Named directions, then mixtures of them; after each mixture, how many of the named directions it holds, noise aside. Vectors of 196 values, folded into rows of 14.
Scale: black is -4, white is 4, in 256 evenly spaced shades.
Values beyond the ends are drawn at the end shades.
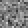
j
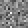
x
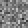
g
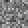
two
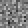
three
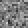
one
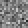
one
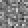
two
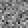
two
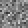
three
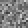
three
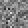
three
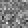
three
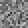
three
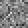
two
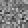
one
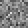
two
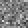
two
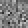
two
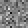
one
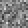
two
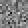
two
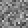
three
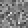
three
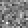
two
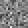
one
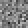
two
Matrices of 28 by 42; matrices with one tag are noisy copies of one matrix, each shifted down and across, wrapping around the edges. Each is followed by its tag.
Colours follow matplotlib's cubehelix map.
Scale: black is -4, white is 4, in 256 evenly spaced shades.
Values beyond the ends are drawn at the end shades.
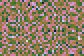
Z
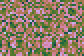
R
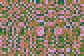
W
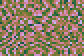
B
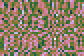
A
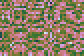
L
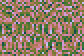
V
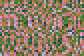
A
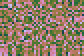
R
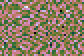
B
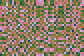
W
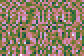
A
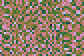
Z
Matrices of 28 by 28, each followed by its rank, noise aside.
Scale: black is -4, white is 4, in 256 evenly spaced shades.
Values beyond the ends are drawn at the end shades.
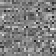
four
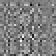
three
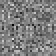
five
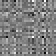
two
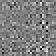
four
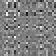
three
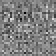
four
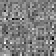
four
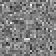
six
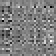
three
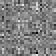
five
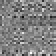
three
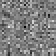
six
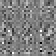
four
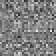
four
